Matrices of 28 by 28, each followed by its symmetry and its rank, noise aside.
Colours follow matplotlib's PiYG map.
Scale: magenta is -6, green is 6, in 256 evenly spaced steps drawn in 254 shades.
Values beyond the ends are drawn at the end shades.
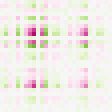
symmetric, rank one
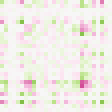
symmetric, rank two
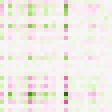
no symmetry, rank one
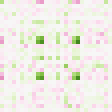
symmetric, rank two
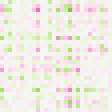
no symmetry, rank two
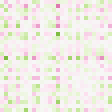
antisymmetric, rank two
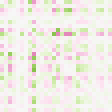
antisymmetric, rank two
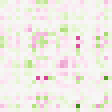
symmetric, rank three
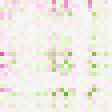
symmetric, rank two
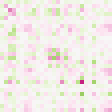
symmetric, rank three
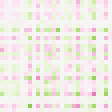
symmetric, rank one
